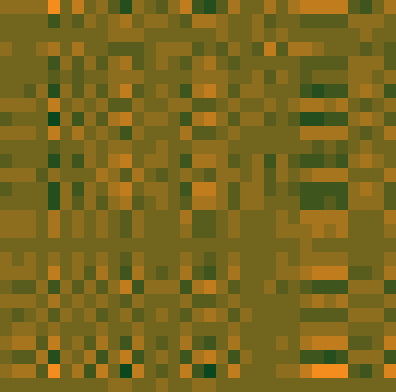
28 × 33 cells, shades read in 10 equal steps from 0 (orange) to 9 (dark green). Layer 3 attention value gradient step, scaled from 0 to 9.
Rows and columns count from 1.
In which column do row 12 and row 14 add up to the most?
5
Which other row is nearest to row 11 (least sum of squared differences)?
28
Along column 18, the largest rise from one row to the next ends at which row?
27
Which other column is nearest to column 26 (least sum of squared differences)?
16
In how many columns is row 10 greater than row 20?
8
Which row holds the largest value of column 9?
26
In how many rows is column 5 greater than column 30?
12
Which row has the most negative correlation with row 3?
4
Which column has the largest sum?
23
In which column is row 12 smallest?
11
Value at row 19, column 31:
5
